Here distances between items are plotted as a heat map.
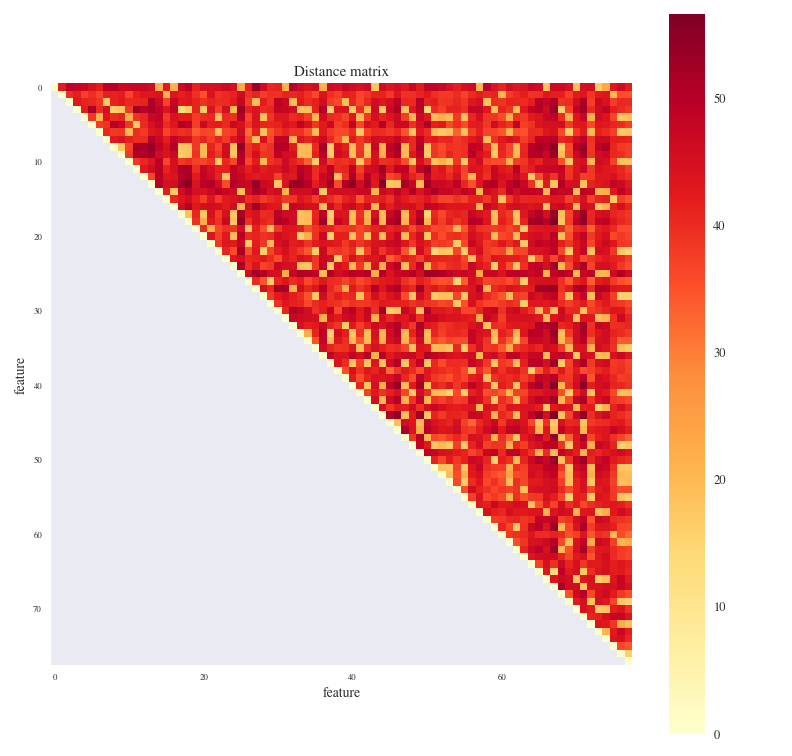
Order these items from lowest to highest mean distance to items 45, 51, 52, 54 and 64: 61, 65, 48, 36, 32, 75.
48, 61, 65, 75, 32, 36
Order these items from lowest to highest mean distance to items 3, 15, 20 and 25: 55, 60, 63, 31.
60, 31, 55, 63
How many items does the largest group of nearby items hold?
18
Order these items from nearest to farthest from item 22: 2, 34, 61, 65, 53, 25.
53, 61, 34, 2, 65, 25
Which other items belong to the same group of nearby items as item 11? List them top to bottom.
5
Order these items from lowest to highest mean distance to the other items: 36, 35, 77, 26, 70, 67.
77, 35, 26, 70, 36, 67
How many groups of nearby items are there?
9
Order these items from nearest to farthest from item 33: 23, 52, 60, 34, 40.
40, 34, 52, 60, 23
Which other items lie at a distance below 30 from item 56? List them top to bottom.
12, 23, 38, 64
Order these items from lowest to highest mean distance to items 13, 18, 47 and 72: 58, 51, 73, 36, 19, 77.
77, 51, 19, 58, 73, 36
